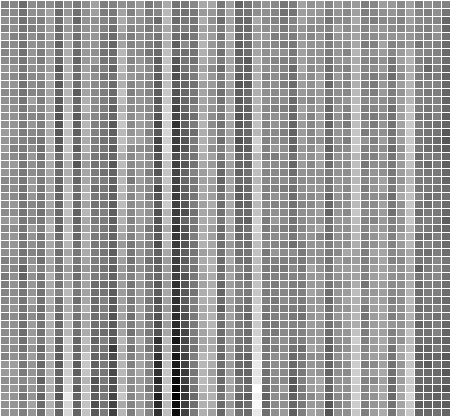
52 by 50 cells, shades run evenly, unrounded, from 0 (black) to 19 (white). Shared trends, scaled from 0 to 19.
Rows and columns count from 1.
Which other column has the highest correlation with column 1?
19
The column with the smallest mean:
20
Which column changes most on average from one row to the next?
18
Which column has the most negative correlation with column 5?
29
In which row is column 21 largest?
6
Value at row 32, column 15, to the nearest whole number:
9
